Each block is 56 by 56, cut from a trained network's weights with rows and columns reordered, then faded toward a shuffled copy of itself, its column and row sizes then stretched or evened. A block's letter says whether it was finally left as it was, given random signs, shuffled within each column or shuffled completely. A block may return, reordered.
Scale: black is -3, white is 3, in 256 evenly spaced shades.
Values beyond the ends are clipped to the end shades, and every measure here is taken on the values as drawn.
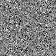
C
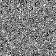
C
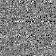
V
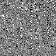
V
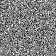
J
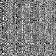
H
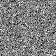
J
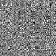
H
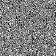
C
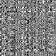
H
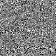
V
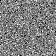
J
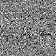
H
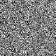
V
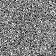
J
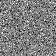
J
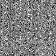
C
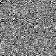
H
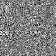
H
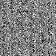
C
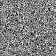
J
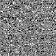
H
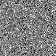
C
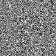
C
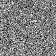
J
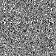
V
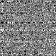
H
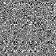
H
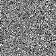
C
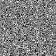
V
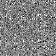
V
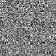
H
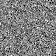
J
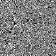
V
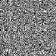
H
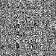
H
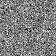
J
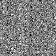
C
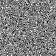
J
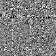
V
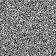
J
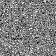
J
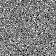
J
